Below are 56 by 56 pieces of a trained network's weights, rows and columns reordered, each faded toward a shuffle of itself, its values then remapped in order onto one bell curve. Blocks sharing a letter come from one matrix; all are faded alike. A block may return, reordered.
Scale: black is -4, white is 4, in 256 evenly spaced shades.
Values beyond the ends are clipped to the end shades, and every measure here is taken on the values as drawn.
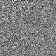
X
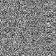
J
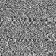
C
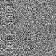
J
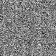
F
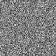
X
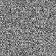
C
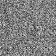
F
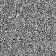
F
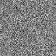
X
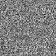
X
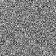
C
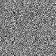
X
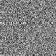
C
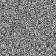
C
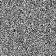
F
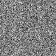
F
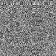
C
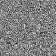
X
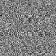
C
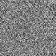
X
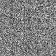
F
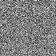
F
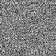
C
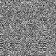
J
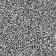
F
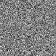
C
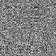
J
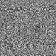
C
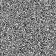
F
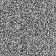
F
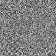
C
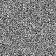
F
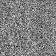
F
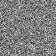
X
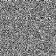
C
